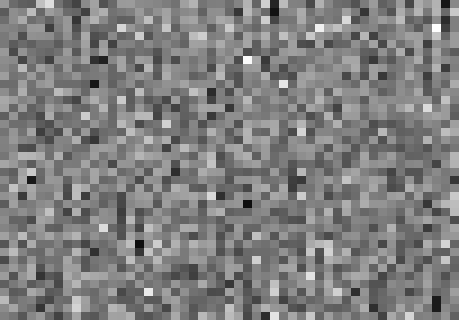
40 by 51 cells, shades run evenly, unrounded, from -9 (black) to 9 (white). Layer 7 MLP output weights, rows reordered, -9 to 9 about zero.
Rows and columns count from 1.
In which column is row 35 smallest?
5
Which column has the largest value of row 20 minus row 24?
28
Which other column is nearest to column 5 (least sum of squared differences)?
21
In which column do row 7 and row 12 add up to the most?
22
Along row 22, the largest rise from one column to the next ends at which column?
34
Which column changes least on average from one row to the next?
45
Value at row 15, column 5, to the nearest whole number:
-4
